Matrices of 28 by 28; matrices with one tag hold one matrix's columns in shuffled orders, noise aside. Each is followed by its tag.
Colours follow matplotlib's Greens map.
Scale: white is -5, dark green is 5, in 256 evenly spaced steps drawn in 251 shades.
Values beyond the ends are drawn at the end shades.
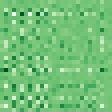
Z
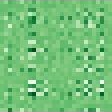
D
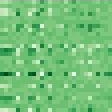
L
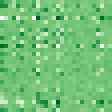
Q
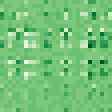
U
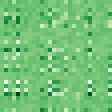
D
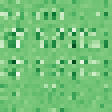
U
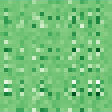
D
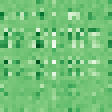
U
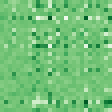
Q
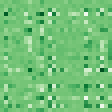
Z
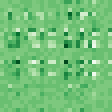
U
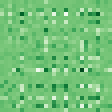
Z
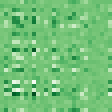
D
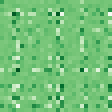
Z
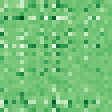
Q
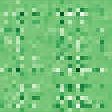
Z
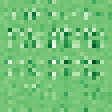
U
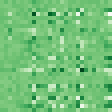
Z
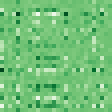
Z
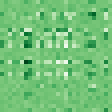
U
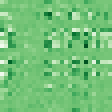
U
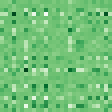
Z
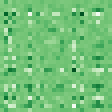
Z
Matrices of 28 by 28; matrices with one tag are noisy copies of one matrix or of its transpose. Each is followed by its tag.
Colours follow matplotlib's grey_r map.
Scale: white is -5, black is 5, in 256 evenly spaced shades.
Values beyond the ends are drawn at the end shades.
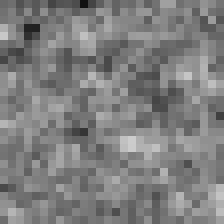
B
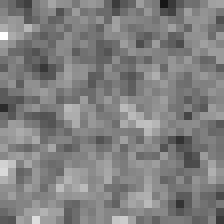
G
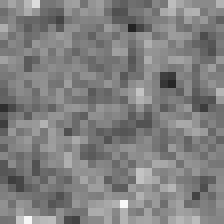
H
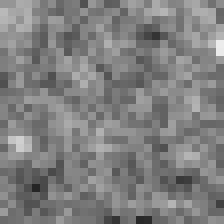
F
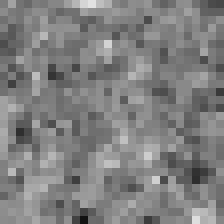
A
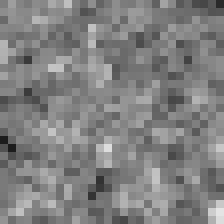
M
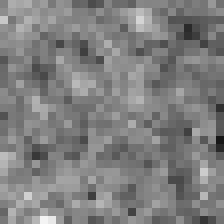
F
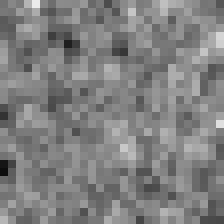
G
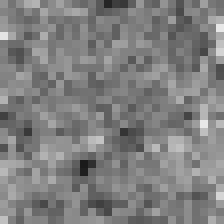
H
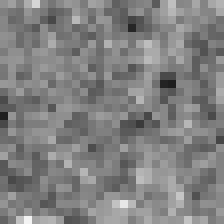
H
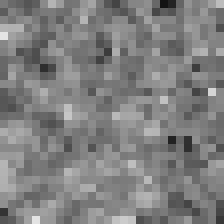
G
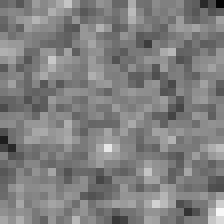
M
